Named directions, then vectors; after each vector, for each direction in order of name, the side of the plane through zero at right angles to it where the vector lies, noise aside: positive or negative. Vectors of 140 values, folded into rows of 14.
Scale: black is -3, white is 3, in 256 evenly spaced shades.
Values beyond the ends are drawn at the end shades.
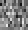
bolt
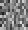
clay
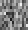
negative, negative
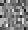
positive, negative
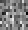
positive, positive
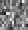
positive, positive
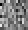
positive, negative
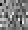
positive, negative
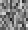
negative, negative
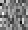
positive, negative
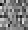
positive, negative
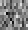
negative, negative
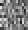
positive, negative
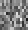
negative, negative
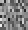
positive, negative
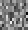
negative, negative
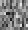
negative, negative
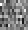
negative, positive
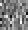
negative, positive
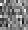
negative, positive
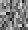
negative, negative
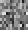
negative, negative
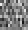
negative, positive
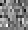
positive, negative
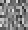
positive, negative
